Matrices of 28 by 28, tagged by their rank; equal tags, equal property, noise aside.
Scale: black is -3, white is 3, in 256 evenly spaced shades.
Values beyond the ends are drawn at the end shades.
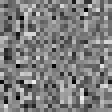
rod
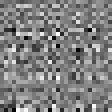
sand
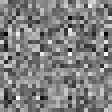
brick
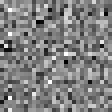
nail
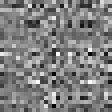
sand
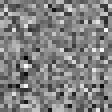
nail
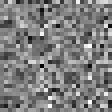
nail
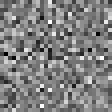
rod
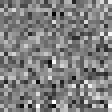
rod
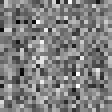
nail
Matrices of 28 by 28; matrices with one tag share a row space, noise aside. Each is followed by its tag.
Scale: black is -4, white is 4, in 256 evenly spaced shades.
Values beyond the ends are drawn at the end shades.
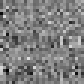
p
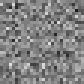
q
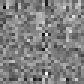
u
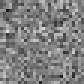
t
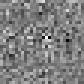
u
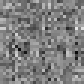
q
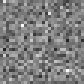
u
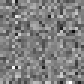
q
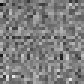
p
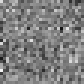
p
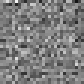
q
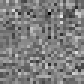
q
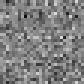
t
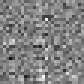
u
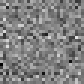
p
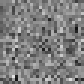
q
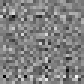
u
